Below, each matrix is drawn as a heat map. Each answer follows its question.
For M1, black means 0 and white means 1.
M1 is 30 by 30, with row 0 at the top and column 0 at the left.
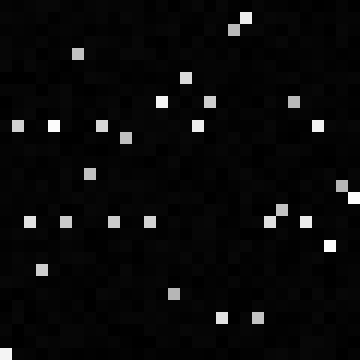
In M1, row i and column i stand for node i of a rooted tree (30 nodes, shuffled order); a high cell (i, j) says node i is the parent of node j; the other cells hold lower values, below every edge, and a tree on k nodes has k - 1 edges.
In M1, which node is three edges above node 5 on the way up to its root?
10
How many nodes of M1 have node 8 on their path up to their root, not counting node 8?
6
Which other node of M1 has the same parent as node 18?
21
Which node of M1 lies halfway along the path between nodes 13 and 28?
4
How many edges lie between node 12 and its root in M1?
4
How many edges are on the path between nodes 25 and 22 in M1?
2
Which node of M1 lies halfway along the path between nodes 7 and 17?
24
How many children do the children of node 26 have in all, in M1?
6
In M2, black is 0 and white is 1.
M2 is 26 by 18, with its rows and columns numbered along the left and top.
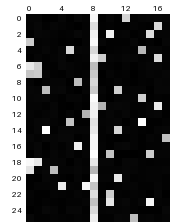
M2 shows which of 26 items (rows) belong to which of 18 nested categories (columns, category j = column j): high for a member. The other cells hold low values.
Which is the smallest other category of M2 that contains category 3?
0
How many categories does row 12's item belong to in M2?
2
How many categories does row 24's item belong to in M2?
1
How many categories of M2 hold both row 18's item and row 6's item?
3
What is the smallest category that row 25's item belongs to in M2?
13
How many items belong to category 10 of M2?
4
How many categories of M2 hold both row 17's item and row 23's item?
3
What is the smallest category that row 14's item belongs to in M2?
2
